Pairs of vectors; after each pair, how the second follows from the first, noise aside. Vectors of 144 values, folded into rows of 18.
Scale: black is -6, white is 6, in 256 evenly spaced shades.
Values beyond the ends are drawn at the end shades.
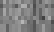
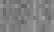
negated, shrunk.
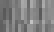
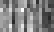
reversed, scaled up.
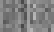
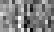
wrapped around, negated, scaled up.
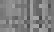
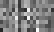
wrapped around, negated, scaled up.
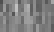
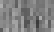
reversed, negated.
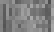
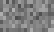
shuffled.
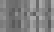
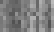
copied.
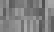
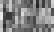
wrapped around, negated, scaled up.
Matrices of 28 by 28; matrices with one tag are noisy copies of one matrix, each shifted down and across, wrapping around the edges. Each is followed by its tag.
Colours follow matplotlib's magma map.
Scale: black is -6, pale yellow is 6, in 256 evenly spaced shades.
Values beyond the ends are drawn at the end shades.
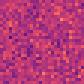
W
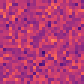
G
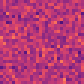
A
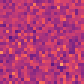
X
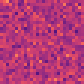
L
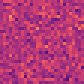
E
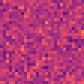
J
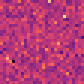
L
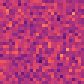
G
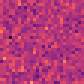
G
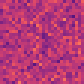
L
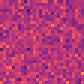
L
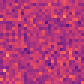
X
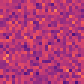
E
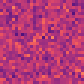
J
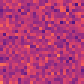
E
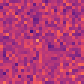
L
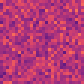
L
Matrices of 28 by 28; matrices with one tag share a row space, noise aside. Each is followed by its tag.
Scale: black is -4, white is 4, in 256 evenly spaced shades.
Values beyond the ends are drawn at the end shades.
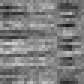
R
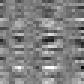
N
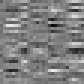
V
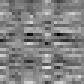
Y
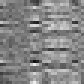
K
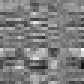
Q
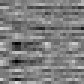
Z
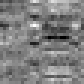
K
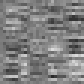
V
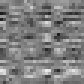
Y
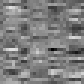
V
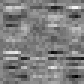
V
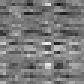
Y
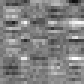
V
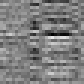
K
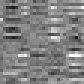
V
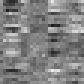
V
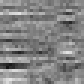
R
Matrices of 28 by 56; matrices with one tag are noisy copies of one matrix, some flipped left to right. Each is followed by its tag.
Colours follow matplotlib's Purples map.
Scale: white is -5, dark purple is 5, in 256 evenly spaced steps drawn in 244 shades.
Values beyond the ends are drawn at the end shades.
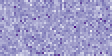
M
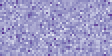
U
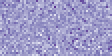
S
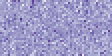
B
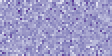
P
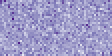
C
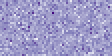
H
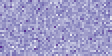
S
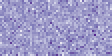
M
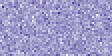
H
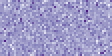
B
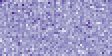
C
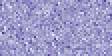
U
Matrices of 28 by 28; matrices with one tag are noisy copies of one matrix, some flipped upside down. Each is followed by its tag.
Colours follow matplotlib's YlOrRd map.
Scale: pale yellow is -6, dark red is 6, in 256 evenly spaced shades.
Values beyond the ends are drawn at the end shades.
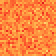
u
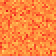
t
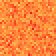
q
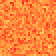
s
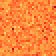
s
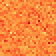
s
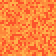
q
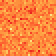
t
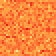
s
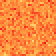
s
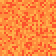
u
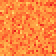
s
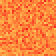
u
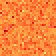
u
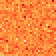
u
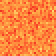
q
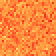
s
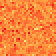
s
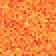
s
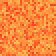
t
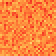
u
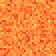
u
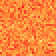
q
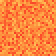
u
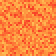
s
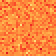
u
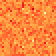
s
